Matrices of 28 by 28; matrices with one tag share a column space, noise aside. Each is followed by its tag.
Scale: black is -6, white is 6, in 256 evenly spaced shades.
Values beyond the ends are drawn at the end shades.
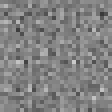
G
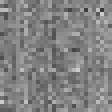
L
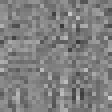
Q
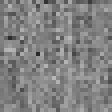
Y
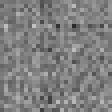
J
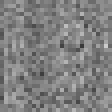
J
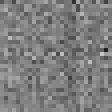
Y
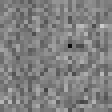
J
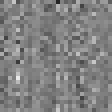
Y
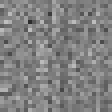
G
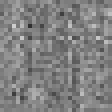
Q
